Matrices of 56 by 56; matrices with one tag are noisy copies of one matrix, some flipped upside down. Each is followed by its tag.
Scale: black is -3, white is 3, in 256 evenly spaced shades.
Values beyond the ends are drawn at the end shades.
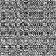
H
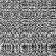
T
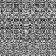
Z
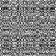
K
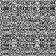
K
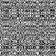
K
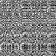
T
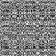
K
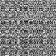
H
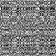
K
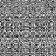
Z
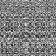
Z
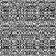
K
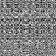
Z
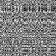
T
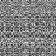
Z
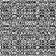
K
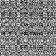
H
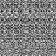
Z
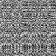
T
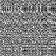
T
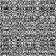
K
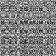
H
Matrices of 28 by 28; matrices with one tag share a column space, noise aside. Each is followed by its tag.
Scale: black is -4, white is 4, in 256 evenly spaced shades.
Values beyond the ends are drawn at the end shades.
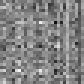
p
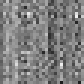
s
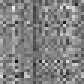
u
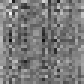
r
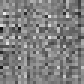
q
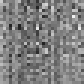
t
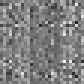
u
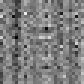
q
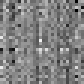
r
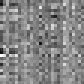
t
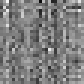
r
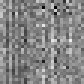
r
